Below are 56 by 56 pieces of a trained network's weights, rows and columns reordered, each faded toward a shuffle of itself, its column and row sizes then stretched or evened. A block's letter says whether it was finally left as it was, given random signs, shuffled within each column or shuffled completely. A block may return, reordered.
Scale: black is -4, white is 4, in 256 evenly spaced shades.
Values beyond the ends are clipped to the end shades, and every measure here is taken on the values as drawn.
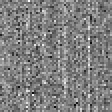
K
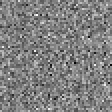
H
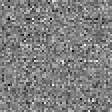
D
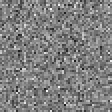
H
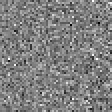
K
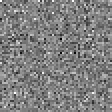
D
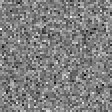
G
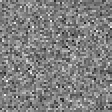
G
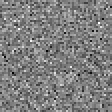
G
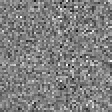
H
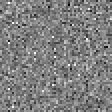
K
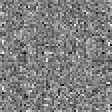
D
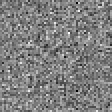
K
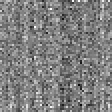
D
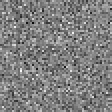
G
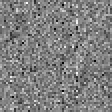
K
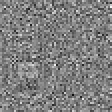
D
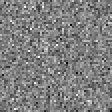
G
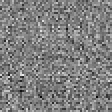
D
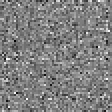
H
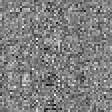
D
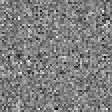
H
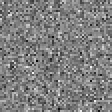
H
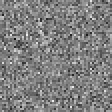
H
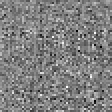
D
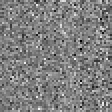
K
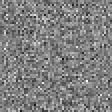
D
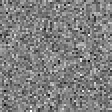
K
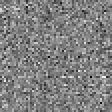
H
